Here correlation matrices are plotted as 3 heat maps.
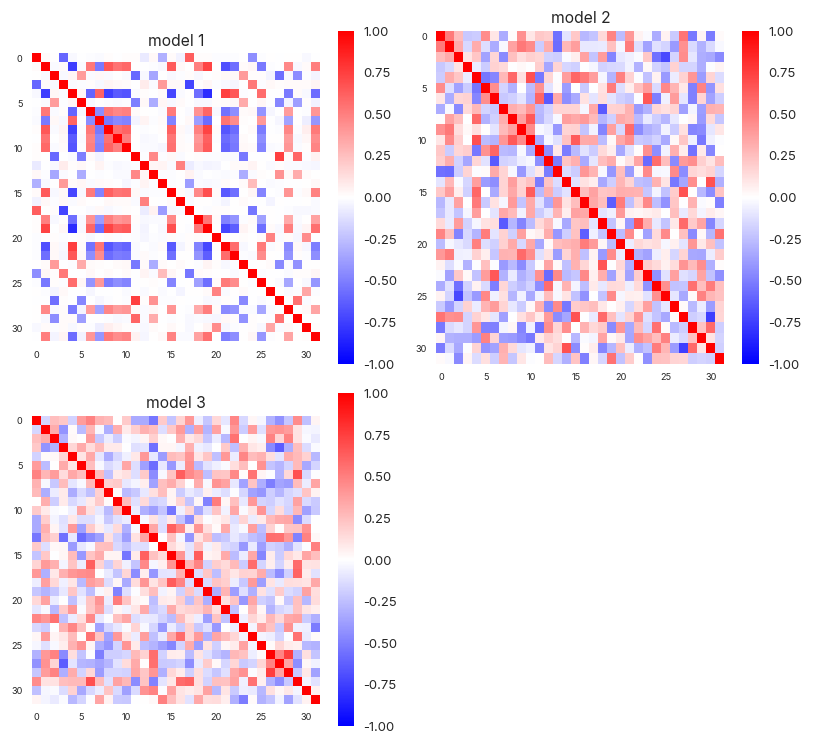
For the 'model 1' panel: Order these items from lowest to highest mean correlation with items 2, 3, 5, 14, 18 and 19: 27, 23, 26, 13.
27, 13, 26, 23
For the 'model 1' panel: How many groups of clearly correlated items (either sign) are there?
5
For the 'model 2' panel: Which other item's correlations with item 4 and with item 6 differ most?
11
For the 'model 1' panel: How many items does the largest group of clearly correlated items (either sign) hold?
15
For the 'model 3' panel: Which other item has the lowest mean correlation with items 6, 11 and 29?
13
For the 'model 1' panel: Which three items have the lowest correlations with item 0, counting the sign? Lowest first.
3, 24, 14
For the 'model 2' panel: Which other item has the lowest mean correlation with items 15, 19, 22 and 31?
30
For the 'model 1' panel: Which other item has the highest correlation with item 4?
21
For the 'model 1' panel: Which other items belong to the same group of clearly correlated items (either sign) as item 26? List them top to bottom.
20, 30
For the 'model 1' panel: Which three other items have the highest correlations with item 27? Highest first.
11, 29, 13
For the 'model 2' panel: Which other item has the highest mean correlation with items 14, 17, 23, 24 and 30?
28
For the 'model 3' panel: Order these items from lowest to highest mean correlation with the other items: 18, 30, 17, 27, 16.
27, 30, 17, 18, 16
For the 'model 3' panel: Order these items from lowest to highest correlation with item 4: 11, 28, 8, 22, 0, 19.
8, 0, 22, 11, 19, 28
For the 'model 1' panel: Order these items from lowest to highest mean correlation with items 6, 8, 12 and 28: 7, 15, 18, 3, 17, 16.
7, 17, 3, 16, 18, 15
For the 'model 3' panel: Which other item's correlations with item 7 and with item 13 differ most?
26
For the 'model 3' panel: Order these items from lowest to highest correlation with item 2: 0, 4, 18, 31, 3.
3, 31, 4, 18, 0
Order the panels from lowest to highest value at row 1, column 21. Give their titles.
model 1, model 3, model 2
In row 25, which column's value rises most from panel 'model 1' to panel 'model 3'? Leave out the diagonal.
10
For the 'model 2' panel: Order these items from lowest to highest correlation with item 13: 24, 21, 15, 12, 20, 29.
12, 21, 15, 24, 29, 20
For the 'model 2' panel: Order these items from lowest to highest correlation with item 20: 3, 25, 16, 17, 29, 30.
3, 25, 29, 30, 17, 16
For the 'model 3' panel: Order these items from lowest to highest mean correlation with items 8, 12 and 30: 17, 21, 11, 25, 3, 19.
25, 11, 3, 17, 21, 19
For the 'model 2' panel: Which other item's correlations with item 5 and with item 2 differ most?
25
